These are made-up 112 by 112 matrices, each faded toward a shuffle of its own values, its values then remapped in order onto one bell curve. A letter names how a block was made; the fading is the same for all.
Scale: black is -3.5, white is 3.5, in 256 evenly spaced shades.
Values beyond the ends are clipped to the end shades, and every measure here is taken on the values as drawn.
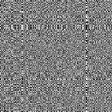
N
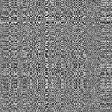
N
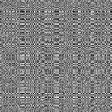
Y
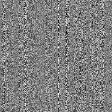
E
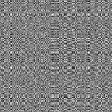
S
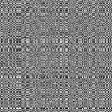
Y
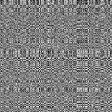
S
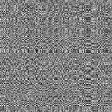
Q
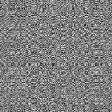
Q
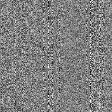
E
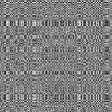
Y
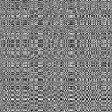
Y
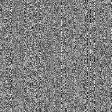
E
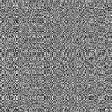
Q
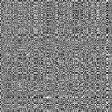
N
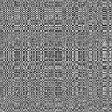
Y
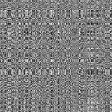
N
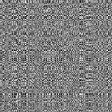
N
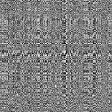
N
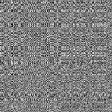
Q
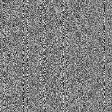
E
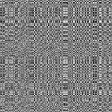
Y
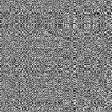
Q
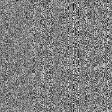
E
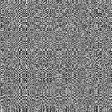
N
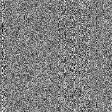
E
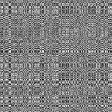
Y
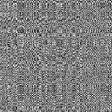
Q
